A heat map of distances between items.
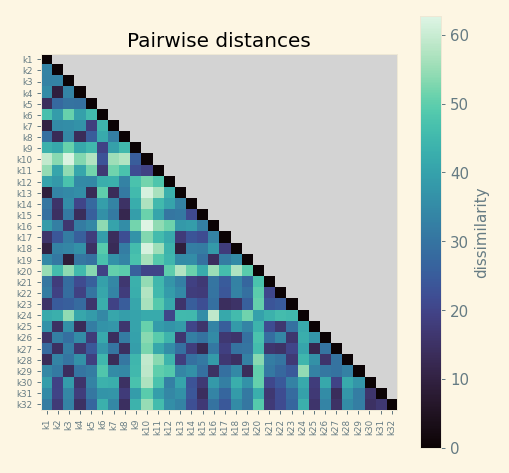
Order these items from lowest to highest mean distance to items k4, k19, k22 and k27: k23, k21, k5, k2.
k2, k21, k23, k5
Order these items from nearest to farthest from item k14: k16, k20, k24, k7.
k7, k16, k24, k20
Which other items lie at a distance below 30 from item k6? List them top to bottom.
k9, k10, k11, k20
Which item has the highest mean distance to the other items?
k10
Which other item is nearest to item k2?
k4
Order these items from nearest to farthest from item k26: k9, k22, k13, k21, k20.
k13, k21, k22, k9, k20
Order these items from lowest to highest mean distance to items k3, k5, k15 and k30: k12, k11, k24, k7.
k7, k12, k24, k11
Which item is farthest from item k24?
k16
